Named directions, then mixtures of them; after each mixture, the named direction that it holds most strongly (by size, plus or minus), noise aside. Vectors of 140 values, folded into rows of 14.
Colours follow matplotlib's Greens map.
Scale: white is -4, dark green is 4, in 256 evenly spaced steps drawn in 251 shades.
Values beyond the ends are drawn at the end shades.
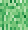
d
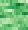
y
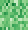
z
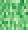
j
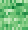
y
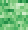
y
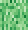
d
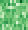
d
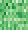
d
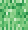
d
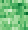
y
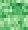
y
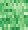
y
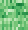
y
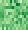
y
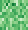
z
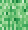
j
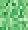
z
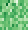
z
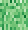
d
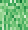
d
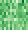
j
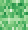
j
